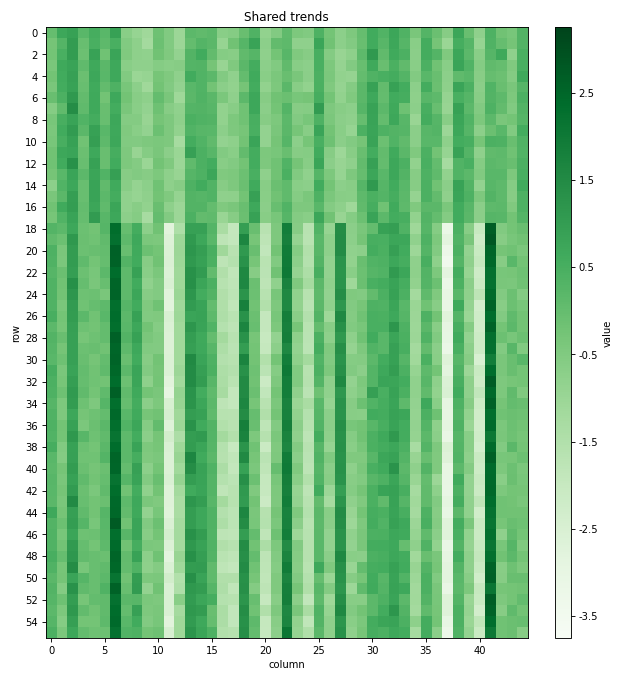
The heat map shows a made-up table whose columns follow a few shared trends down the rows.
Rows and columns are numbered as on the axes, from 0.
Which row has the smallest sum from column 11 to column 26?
42
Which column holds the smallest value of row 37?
37
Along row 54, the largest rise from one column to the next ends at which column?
41
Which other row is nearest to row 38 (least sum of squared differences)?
26
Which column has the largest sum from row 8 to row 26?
6
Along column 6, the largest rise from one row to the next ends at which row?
18
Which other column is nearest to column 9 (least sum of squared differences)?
28
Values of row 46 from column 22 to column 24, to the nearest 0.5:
2 -1 -1.5
